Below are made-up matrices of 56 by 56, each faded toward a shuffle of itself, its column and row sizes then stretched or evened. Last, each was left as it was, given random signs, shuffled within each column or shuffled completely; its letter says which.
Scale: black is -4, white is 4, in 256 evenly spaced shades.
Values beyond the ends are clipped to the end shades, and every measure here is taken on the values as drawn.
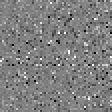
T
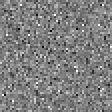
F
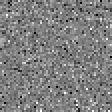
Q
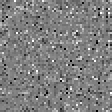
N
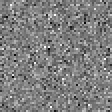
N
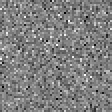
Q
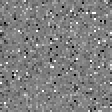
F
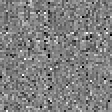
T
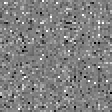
N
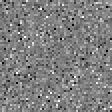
Q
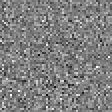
T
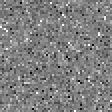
Q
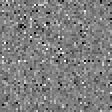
N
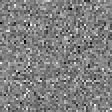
T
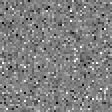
Q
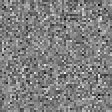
T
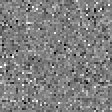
N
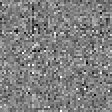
T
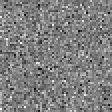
F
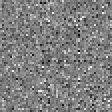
F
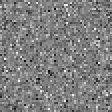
F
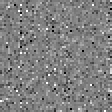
F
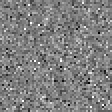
Q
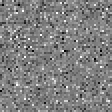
F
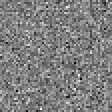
F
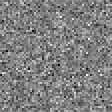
Q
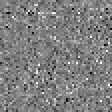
T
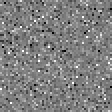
Q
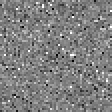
Q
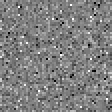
F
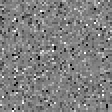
F
